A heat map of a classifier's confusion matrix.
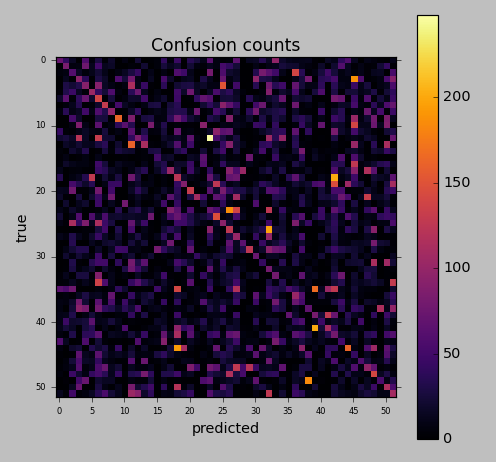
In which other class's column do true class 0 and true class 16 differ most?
45
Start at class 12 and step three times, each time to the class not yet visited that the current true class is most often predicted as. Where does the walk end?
32
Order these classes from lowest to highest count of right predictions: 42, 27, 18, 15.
15, 42, 27, 18
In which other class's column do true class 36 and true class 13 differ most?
11
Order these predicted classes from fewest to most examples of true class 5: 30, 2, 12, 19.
30, 19, 2, 12
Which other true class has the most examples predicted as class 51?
34
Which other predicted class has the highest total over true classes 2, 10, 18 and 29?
42
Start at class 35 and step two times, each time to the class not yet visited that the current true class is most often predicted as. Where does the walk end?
41
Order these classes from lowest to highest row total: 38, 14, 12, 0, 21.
14, 0, 38, 21, 12
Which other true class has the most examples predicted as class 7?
47
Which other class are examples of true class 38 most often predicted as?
49
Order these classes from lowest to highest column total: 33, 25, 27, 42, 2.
2, 33, 25, 27, 42
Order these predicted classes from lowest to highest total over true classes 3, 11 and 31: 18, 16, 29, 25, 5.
29, 5, 16, 18, 25
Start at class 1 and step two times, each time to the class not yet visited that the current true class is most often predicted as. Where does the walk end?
25
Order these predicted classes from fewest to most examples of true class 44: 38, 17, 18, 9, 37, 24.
38, 17, 9, 24, 37, 18
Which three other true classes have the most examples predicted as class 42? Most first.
18, 19, 35
